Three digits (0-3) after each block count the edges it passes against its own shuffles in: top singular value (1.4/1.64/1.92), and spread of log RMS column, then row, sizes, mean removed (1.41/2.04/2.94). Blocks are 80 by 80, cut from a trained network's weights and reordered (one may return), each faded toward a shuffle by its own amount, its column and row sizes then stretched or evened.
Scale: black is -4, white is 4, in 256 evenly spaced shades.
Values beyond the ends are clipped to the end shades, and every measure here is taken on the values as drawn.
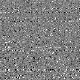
2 1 2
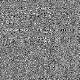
1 1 2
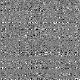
1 2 3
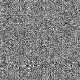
2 0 1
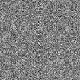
3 1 0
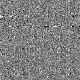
1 0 1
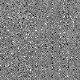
0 2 2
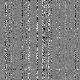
3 3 1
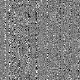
1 3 0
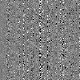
2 3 0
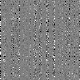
2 3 1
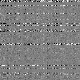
3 1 3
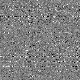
2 0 2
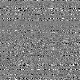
0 1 3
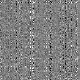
3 3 1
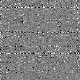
3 1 2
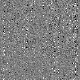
0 2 1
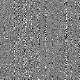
0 3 1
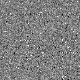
1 1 1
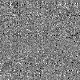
1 1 2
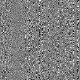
2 3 0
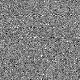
2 0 1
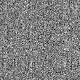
1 0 0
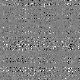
0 2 3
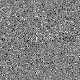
0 0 1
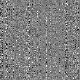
0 3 1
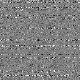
0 1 3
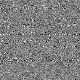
0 0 2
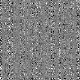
1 3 1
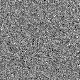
0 0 0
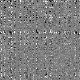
1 3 2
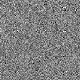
2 1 1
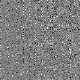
1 3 1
